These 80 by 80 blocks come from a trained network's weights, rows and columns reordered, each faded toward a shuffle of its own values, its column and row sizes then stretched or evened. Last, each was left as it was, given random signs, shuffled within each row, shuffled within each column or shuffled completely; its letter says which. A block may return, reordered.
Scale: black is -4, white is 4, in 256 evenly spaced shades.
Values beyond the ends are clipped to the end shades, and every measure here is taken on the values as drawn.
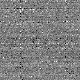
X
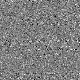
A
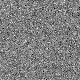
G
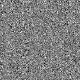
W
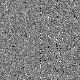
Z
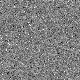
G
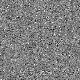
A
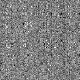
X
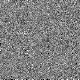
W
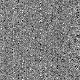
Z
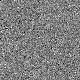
G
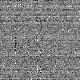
X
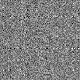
X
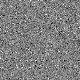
A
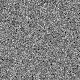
G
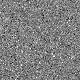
G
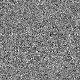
A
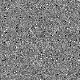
W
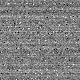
A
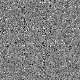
W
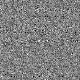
W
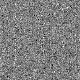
Z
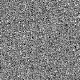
Z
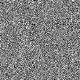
W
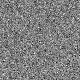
G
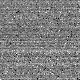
A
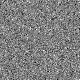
A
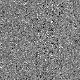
Z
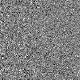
W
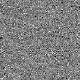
X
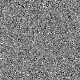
A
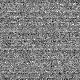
A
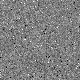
G
